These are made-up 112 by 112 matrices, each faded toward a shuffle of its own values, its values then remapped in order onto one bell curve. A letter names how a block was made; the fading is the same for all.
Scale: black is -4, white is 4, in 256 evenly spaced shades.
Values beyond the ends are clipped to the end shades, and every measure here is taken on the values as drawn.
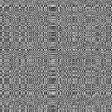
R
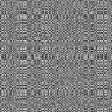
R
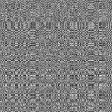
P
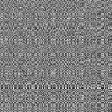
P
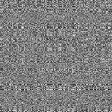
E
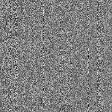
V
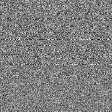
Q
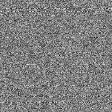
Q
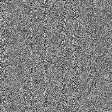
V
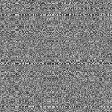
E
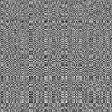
R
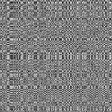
R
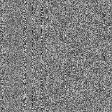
V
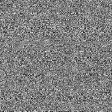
Q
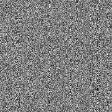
V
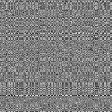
P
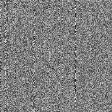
V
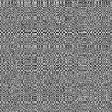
P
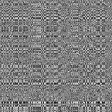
P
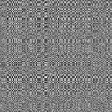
R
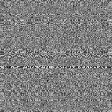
E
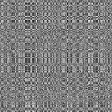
R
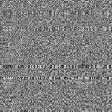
E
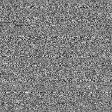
Q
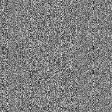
V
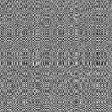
R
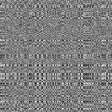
P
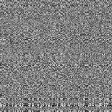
E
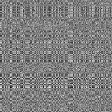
P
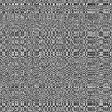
P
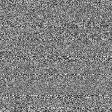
Q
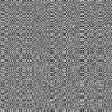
R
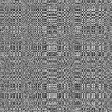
R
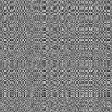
R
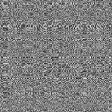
E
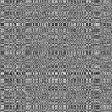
R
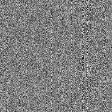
V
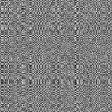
R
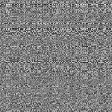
E
